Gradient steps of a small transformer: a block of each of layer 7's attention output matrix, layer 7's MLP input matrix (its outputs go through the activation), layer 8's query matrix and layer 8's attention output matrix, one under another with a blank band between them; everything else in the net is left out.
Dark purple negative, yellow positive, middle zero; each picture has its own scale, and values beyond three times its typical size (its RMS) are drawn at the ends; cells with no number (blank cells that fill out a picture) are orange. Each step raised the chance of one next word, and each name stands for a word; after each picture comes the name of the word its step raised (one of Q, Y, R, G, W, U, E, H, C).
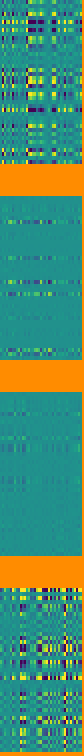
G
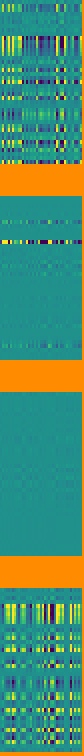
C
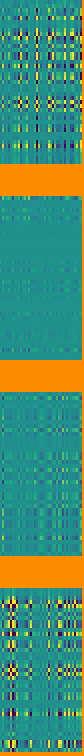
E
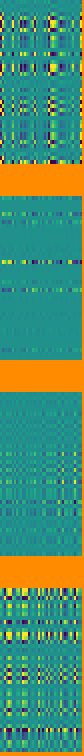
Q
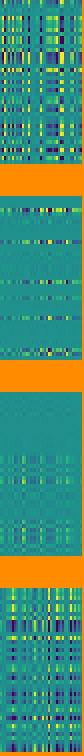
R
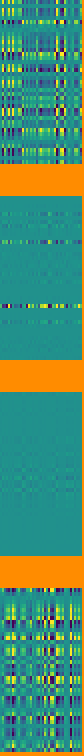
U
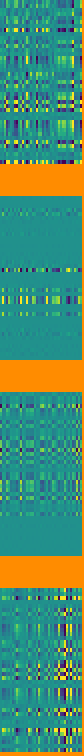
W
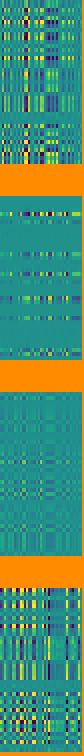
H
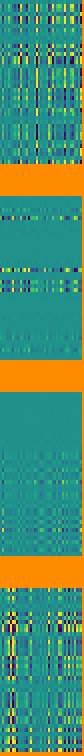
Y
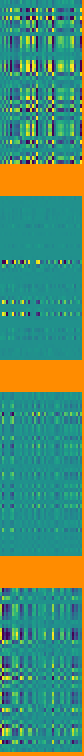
Q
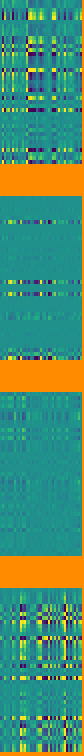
R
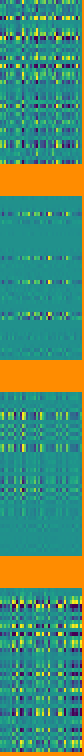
E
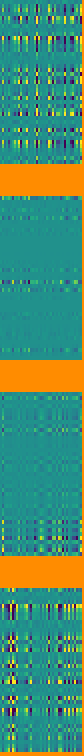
C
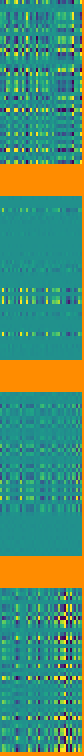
R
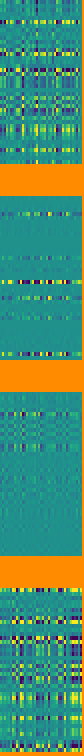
U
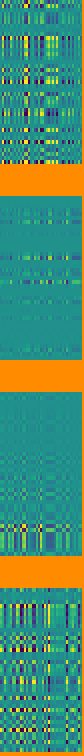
C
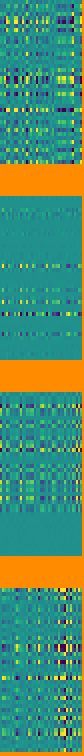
G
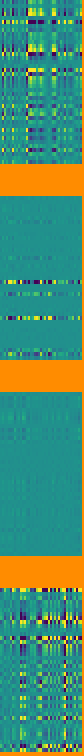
U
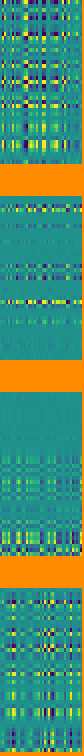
E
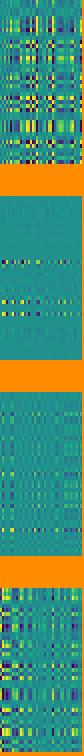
W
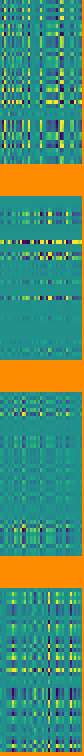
Y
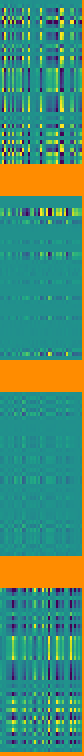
H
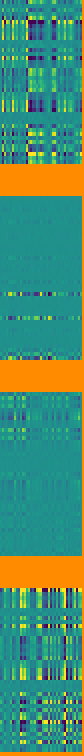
H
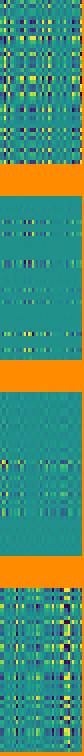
G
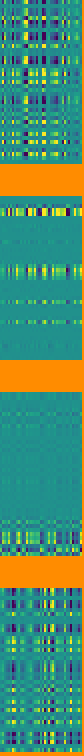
H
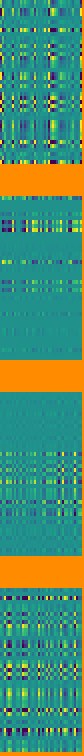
W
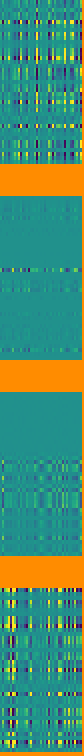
H
